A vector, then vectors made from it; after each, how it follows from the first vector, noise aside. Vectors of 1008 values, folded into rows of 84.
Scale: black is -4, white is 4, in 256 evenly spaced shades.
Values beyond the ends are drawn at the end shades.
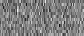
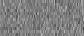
wrapped around, negated, shrunk.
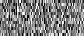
scaled up.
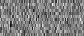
wrapped around, negated.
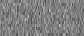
negated, shrunk.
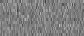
negated, shrunk.
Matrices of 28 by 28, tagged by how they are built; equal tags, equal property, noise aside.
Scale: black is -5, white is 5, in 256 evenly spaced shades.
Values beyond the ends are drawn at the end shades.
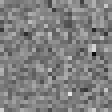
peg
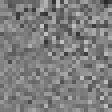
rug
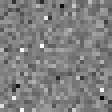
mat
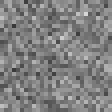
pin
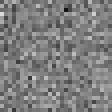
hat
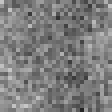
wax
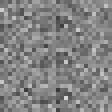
pin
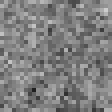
wax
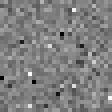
mat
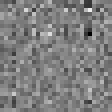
peg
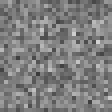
hat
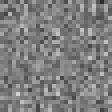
hat
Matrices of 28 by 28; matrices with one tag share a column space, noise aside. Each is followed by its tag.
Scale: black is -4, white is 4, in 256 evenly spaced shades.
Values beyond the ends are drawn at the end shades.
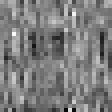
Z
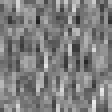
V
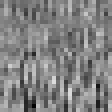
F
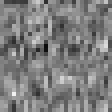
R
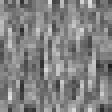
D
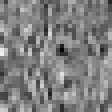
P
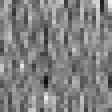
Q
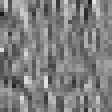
Q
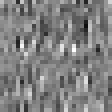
R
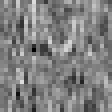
R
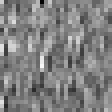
V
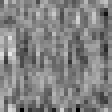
Z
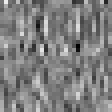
R
